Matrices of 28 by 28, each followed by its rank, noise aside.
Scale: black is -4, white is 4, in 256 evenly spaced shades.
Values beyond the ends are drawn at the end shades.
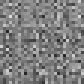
five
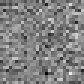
eight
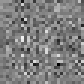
six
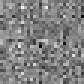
seven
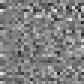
five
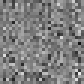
five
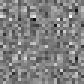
five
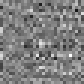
six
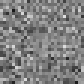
five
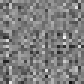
five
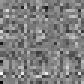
five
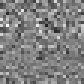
five
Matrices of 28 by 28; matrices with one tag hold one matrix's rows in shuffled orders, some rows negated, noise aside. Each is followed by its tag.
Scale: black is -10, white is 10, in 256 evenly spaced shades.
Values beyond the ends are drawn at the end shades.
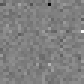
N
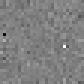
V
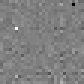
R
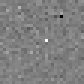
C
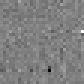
N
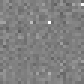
N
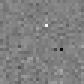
C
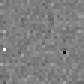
V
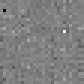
V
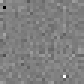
V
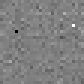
R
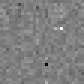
C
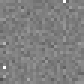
V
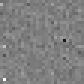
V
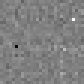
R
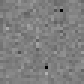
C
